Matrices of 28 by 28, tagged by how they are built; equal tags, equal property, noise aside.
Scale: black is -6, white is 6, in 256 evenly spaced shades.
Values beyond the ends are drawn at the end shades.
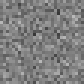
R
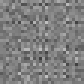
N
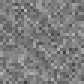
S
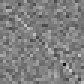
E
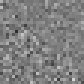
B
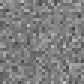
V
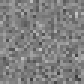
V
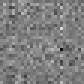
N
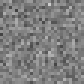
V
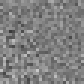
B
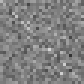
E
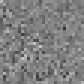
B
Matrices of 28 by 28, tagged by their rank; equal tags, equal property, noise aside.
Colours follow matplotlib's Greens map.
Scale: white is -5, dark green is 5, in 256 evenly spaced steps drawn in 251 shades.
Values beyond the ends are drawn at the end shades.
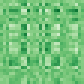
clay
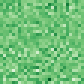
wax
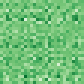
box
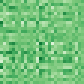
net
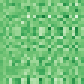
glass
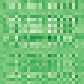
glass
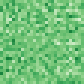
wax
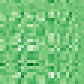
net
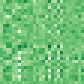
glass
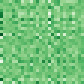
glass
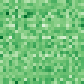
box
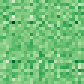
net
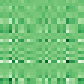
clay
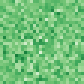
wax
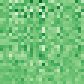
glass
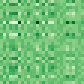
clay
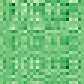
glass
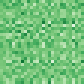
net
